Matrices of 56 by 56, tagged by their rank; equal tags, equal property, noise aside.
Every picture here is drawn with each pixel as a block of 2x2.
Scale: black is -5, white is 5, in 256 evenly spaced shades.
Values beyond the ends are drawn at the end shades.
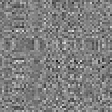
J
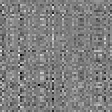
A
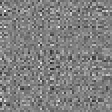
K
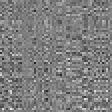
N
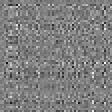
N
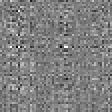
N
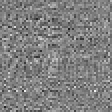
J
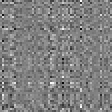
N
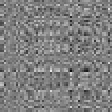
A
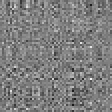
K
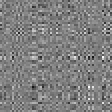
A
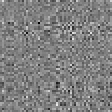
N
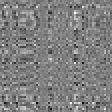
A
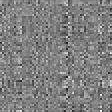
N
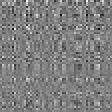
A
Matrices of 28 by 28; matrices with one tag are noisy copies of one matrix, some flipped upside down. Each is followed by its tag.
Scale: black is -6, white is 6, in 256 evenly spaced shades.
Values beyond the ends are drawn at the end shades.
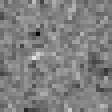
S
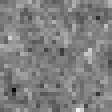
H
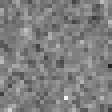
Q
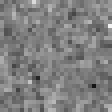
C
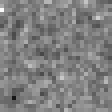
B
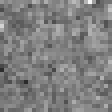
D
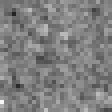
B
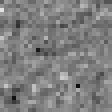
B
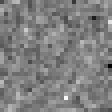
Q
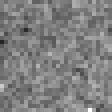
D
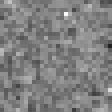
Q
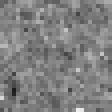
H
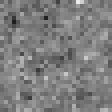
H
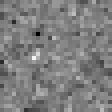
S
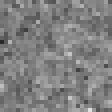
D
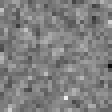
Q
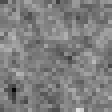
H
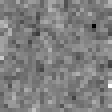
C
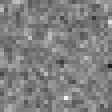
Q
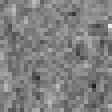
C
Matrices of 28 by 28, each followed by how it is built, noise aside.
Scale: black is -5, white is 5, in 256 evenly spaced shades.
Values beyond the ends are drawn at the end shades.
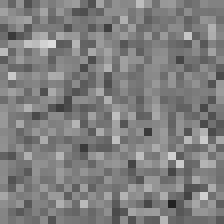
block diagonal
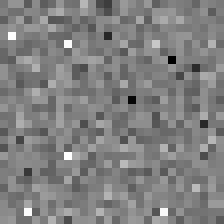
sparse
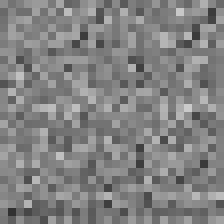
repeating columns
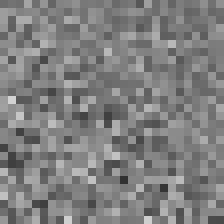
lower triangular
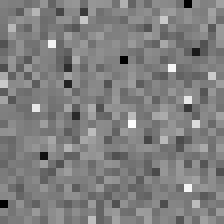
sparse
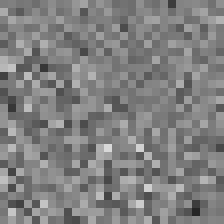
lower triangular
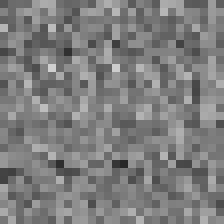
repeating columns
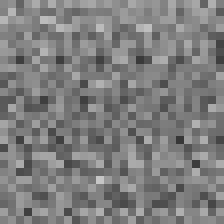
repeating columns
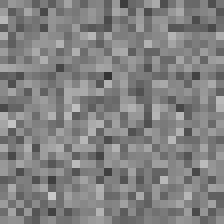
repeating columns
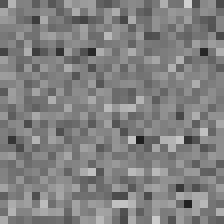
uneven rows
